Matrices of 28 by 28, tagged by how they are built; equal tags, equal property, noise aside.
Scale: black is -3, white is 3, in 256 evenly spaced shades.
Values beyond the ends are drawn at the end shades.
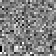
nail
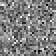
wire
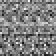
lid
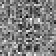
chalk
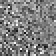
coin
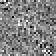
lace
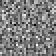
lid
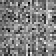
chalk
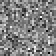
wire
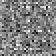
nail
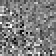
coin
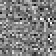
nail
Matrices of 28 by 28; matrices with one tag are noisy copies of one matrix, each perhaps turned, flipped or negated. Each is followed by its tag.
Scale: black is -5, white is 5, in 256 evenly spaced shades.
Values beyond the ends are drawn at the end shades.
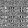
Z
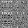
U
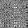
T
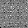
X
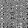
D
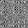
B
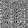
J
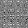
X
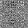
T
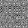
X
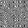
B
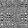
B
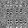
Z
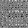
J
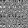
D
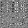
U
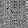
T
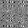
B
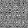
X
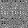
T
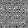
X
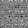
J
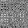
T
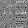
U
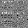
U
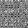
J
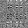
Z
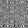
B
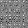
X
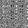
J
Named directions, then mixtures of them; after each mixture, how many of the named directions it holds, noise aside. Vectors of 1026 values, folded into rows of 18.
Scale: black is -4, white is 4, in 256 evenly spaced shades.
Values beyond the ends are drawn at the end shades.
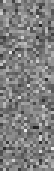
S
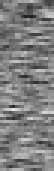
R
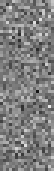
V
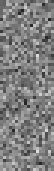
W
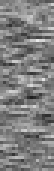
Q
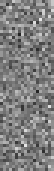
one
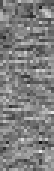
two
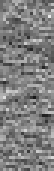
four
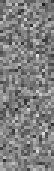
one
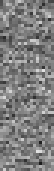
four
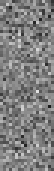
one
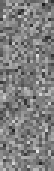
one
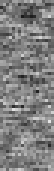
three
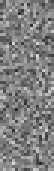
one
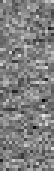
three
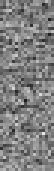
two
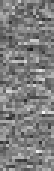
four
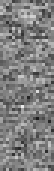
three
